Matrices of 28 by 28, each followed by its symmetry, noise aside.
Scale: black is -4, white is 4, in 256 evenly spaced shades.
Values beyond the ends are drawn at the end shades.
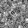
symmetric.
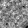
symmetric.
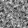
antisymmetric.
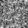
same after a half turn.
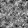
same after a half turn.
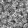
symmetric.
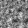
antisymmetric.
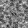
same after a half turn.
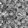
mirrored top to bottom.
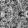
mirrored top to bottom.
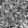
symmetric.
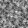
same after a half turn.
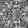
mirrored top to bottom.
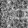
mirrored top to bottom.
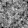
symmetric.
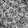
symmetric.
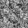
antisymmetric.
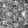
mirrored top to bottom.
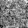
antisymmetric.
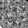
antisymmetric.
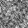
symmetric.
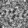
same after a half turn.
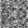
mirrored top to bottom.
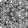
mirrored top to bottom.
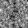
same after a half turn.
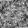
same after a half turn.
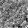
symmetric.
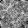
symmetric.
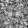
same after a half turn.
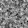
same after a half turn.
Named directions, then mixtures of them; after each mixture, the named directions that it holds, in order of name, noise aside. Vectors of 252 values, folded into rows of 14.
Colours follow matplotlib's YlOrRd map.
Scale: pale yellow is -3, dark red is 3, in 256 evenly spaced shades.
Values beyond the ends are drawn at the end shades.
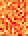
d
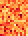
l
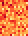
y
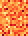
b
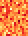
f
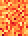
b, d.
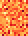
b.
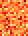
b.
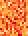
d.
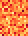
b, y.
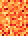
b.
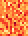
d, f.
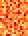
d, f.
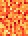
d, f.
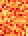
b, l.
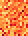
b, d.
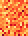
b, d.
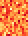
f.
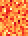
f.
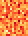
d, f.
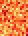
b, l.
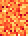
f, l.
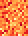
b, d.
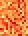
d.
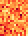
l.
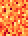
f.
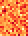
f, l.
